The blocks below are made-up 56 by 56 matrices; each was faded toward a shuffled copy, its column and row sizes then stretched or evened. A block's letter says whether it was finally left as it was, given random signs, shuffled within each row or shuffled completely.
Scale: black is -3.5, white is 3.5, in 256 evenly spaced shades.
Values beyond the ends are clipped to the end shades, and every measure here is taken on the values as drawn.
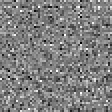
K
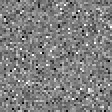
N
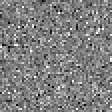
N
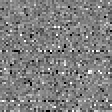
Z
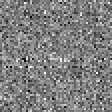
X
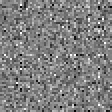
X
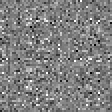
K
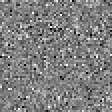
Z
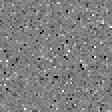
N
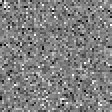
N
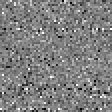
Z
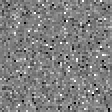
N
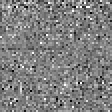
Z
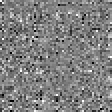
K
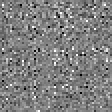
K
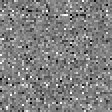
X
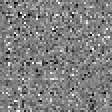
X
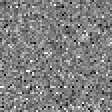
Z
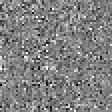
X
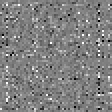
X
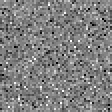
N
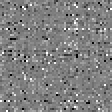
X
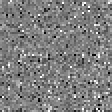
X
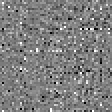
K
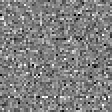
Z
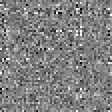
X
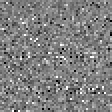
Z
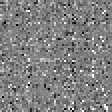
X
